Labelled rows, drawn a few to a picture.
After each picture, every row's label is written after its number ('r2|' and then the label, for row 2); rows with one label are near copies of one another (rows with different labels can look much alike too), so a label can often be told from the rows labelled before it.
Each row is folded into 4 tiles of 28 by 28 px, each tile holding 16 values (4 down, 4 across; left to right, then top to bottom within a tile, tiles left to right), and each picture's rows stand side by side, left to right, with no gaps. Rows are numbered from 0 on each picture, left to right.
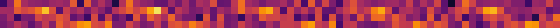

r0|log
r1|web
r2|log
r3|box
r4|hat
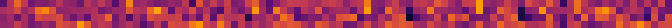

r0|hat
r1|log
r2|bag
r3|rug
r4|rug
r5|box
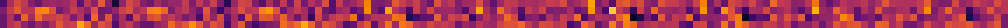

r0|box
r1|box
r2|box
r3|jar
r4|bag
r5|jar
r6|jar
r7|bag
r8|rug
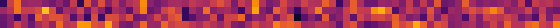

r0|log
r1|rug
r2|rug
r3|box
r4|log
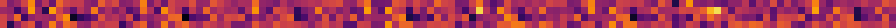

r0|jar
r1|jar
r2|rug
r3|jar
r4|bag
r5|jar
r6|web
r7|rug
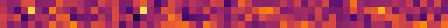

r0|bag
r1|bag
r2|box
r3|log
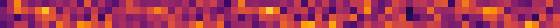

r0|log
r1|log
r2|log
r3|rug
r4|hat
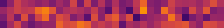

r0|box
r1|bag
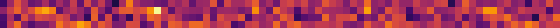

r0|box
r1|web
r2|jar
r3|rug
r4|hat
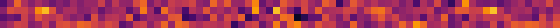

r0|web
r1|jar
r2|jar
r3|hat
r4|web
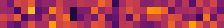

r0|rug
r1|box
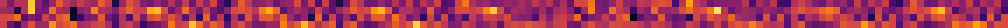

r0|rug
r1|box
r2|box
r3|box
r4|web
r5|rug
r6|web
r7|box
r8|box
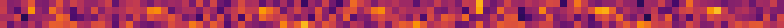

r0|bag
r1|box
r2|box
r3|hat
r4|rug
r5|hat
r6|web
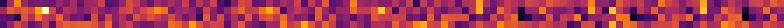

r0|web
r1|box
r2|box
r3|log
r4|rug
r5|jar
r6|rug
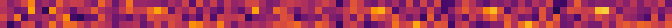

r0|jar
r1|log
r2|bag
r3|box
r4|box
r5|web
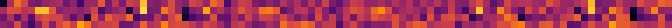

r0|hat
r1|rug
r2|box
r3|box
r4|bag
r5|rug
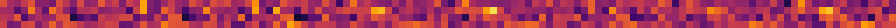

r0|jar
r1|rug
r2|jar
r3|web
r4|web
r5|jar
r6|hat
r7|hat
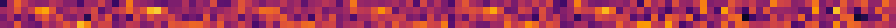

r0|hat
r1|web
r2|hat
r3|log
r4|box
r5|log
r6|jar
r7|jar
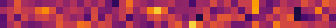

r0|box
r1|hat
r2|rug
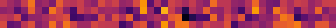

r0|jar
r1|jar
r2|bag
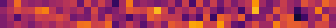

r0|log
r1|log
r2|rug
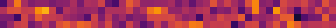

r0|web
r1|hat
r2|jar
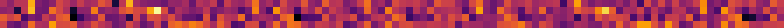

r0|rug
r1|web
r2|jar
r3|jar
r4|bag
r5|log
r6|jar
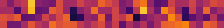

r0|rug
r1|bag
